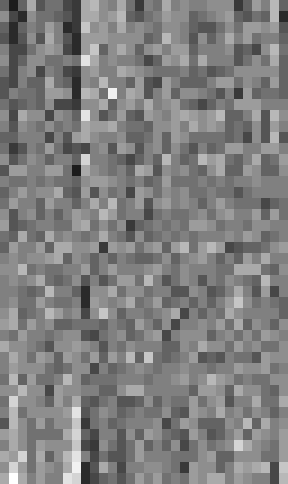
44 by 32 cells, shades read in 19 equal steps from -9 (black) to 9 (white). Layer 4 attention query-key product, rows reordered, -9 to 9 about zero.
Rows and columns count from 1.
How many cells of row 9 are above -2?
23
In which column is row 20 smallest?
17
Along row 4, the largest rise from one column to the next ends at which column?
10
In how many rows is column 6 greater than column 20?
21
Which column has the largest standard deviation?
9
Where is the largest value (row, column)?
44, 2
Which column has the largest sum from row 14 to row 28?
6
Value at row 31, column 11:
-4
